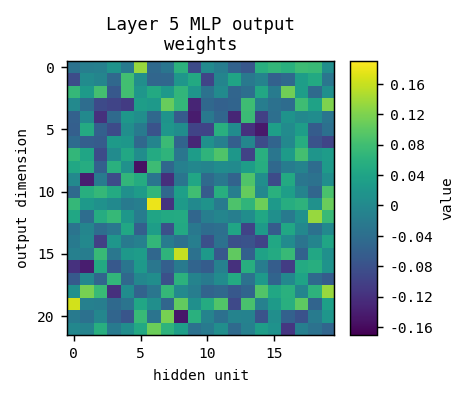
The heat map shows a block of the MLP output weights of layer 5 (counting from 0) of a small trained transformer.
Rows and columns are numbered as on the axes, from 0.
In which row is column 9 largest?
10
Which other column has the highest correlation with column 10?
0
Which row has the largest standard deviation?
3
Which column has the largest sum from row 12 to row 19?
8
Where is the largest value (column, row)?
6, 11
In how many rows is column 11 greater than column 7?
12
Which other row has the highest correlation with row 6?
4
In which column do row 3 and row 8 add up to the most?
19
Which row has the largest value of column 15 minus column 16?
21
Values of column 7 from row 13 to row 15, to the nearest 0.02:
-0.08 -0.02 0.06
